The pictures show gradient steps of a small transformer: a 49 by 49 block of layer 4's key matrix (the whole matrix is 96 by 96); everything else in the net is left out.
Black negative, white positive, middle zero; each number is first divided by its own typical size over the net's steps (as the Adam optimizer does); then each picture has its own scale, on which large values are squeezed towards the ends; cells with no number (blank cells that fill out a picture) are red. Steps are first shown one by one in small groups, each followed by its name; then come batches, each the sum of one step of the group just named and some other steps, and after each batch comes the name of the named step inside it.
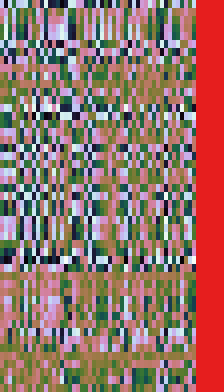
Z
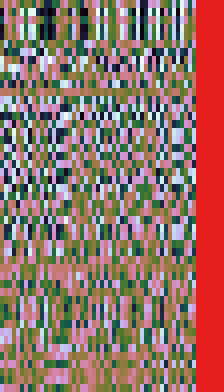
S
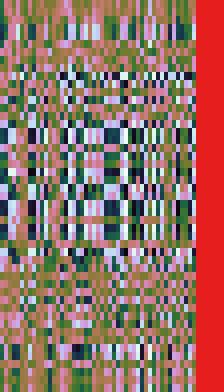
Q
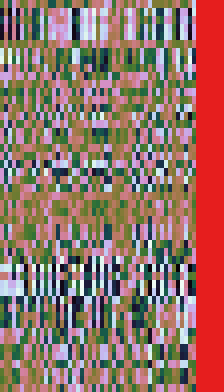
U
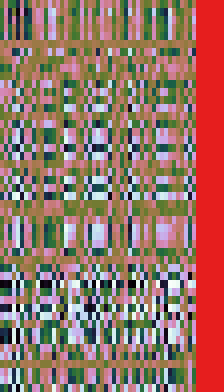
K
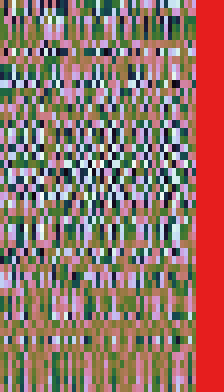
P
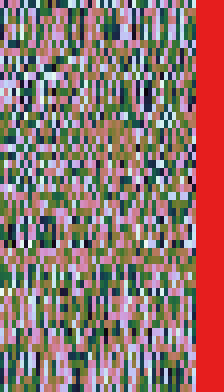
S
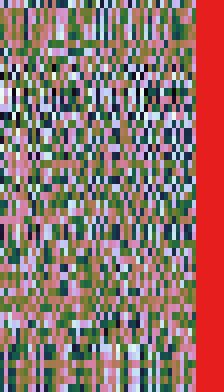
Q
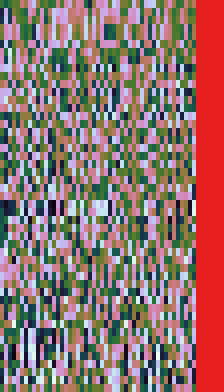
Q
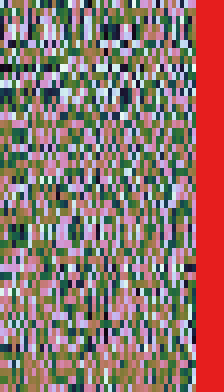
P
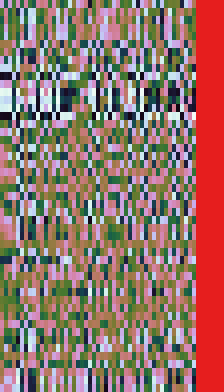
Z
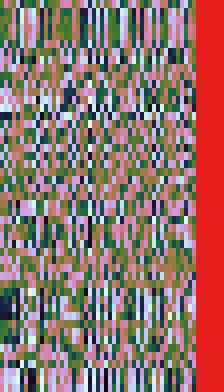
S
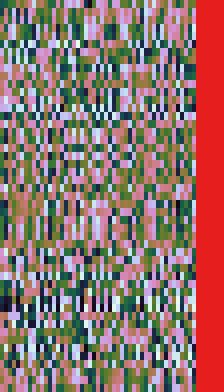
Q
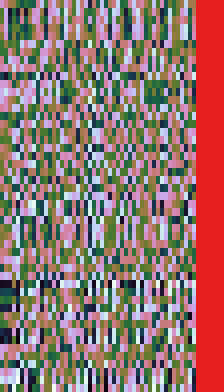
K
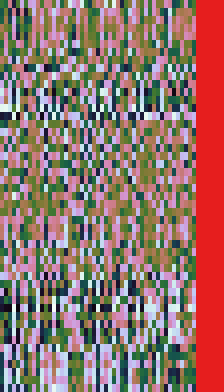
K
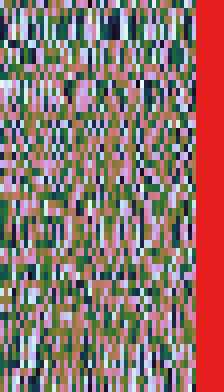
Q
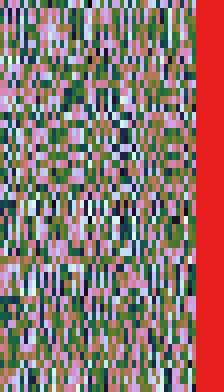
U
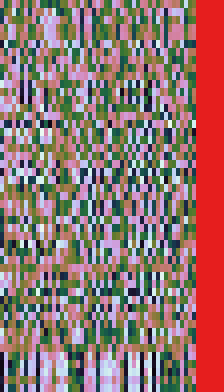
P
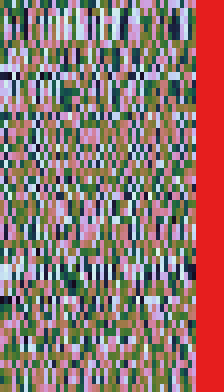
P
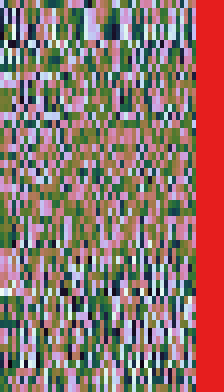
U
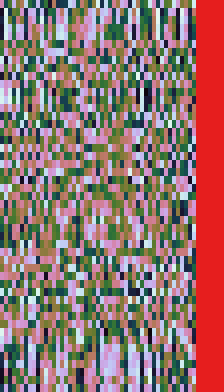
S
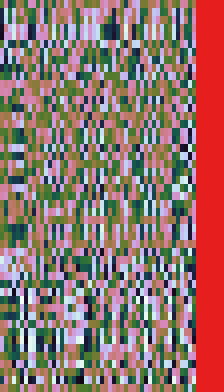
Q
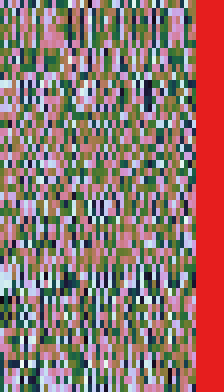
P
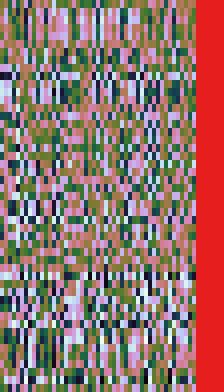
K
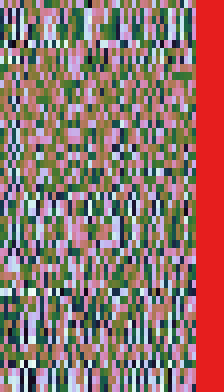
U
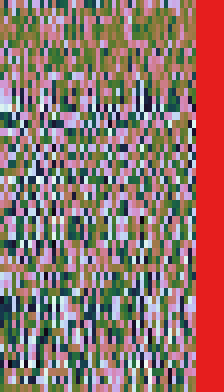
P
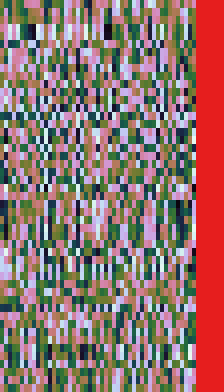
Q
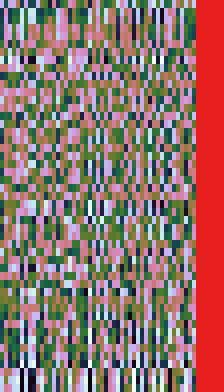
S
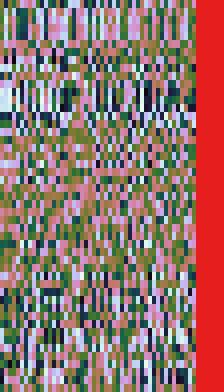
Z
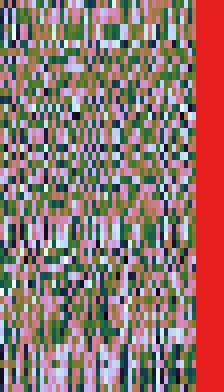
Z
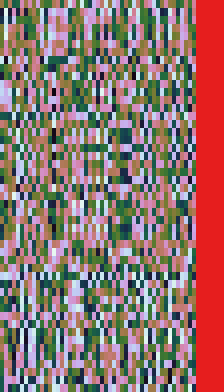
K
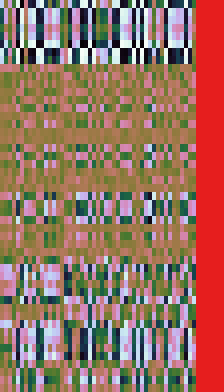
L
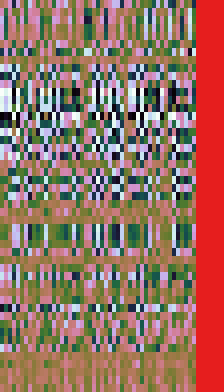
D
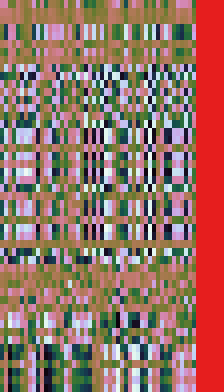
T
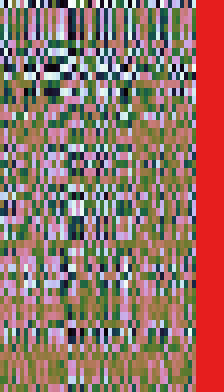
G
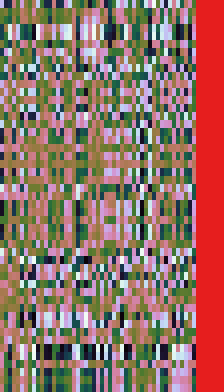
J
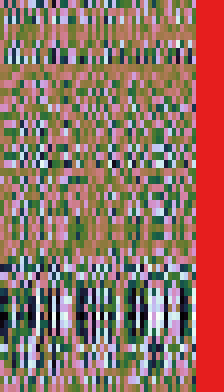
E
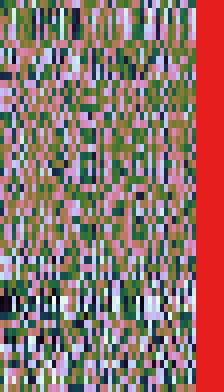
E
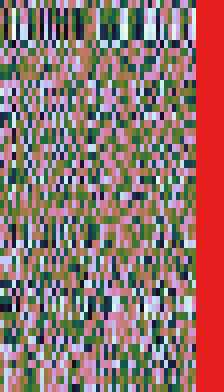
D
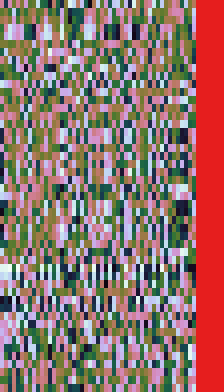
G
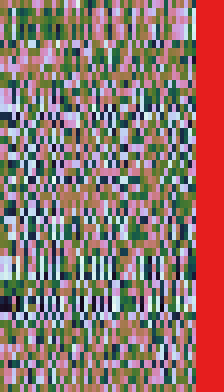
D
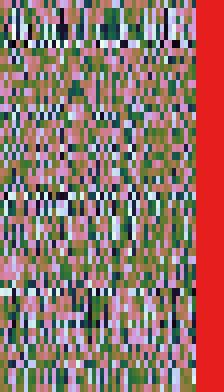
D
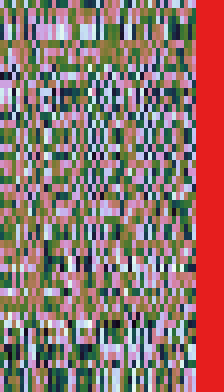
T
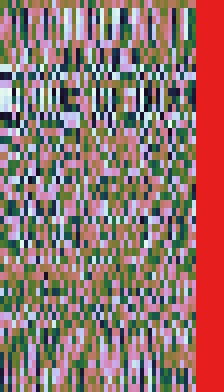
D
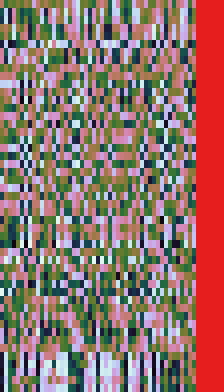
E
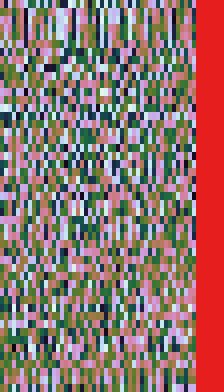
G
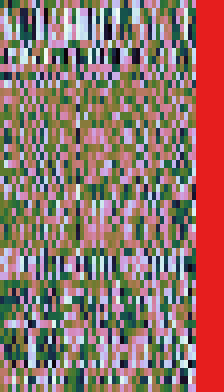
E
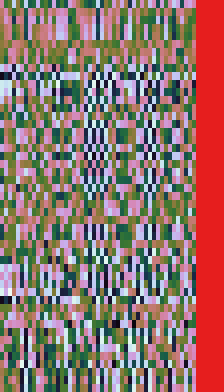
T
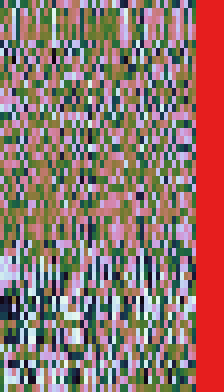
L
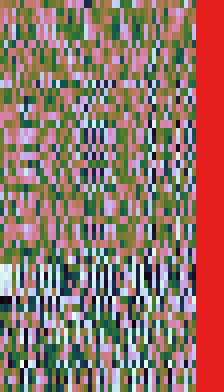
T
